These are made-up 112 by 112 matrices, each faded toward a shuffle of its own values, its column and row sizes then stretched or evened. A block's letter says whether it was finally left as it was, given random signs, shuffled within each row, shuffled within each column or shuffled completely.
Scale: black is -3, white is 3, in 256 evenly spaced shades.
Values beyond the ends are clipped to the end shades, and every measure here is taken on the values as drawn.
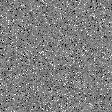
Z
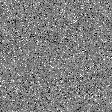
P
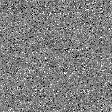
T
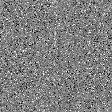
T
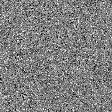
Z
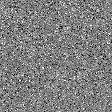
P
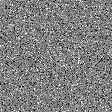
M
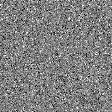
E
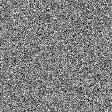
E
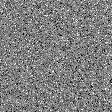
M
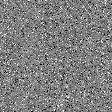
Z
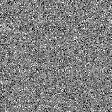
T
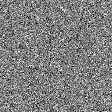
Z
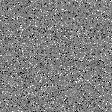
P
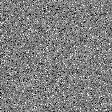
Z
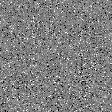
T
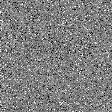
T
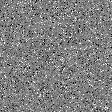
M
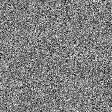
Z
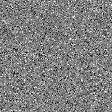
T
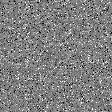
Z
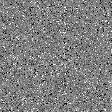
T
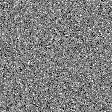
M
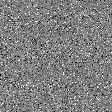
P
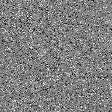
Z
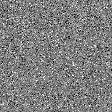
E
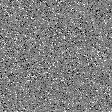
M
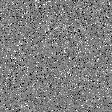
P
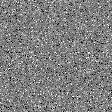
P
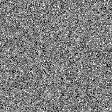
E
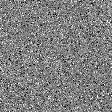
P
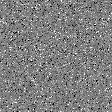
P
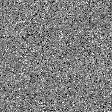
E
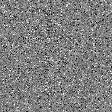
E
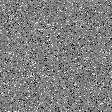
M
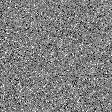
M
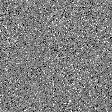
Z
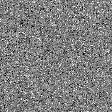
Z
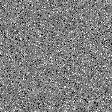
Z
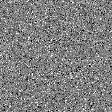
E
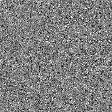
E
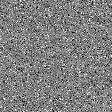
P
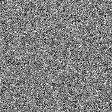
E
